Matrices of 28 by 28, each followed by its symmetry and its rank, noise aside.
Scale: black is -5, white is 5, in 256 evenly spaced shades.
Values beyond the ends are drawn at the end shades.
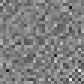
symmetric, rank six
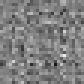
antisymmetric, rank four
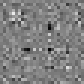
symmetric, rank four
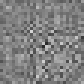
symmetric, rank four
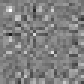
symmetric, rank four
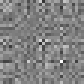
symmetric, rank three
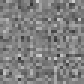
antisymmetric, rank six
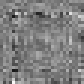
no symmetry, rank three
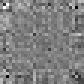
symmetric, rank four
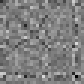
symmetric, rank three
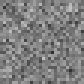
symmetric, rank six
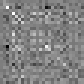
symmetric, rank three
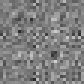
symmetric, rank four
